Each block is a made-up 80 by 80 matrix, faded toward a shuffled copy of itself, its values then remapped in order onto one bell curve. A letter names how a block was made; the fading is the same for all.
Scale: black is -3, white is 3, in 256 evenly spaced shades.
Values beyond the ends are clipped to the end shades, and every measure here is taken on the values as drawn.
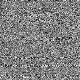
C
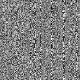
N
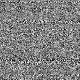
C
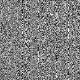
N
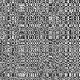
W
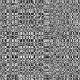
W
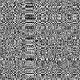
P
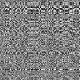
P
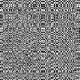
W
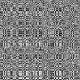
W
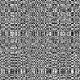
W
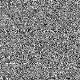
C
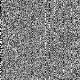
N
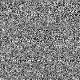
C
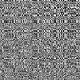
P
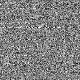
C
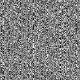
N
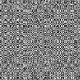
W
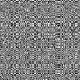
W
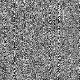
N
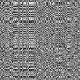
W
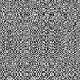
P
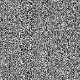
N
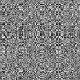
P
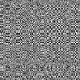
W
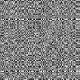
P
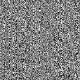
N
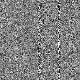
N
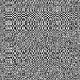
W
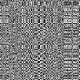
W
